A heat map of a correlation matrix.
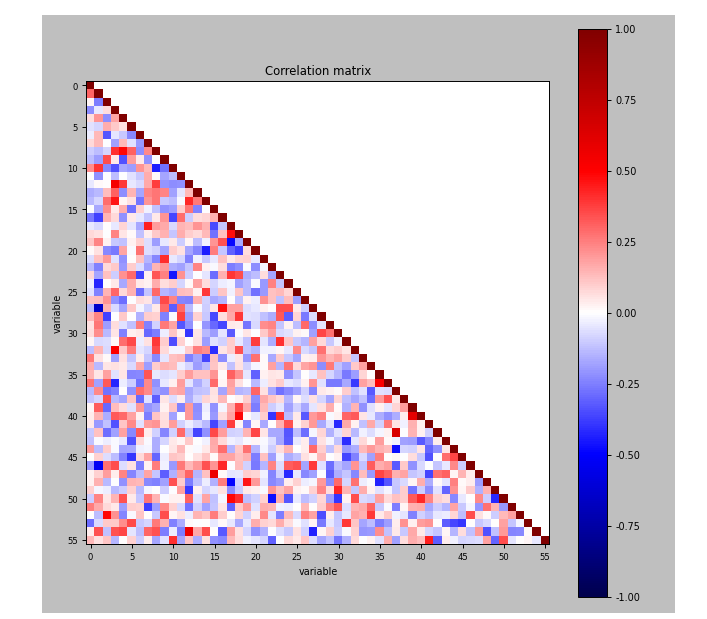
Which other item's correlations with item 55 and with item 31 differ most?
10
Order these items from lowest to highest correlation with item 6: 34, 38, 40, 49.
38, 49, 40, 34
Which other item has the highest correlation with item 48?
19
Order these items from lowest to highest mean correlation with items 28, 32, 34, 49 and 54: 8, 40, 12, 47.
47, 12, 40, 8
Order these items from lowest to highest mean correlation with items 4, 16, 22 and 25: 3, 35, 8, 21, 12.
21, 35, 12, 3, 8
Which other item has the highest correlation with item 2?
52
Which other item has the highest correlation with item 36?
35
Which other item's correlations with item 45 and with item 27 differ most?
1
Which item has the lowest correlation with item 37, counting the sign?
44
